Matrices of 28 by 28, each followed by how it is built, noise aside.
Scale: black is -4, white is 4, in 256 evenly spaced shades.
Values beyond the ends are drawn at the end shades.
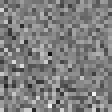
lower triangular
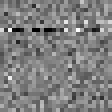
uneven rows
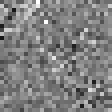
block diagonal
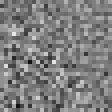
lower triangular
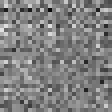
low rank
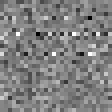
uneven rows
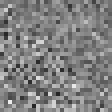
lower triangular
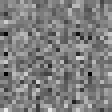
low rank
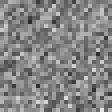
Hankel
